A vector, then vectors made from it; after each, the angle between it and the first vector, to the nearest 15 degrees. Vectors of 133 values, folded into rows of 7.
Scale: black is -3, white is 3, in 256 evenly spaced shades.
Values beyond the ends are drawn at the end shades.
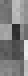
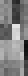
165 degrees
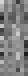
120 degrees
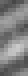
105 degrees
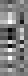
90 degrees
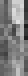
75 degrees
